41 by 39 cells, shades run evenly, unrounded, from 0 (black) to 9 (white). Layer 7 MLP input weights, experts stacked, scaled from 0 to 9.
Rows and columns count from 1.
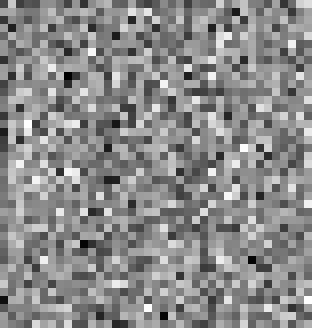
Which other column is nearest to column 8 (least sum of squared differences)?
35
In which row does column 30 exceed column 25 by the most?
21
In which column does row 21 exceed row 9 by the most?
30
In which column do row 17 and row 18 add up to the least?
1
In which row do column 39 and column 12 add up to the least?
27
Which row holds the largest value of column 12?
7
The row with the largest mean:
36
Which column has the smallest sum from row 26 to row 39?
26
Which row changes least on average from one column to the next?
32
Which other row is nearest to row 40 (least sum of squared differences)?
6
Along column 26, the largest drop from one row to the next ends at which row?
28
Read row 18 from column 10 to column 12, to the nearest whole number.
6 4 6
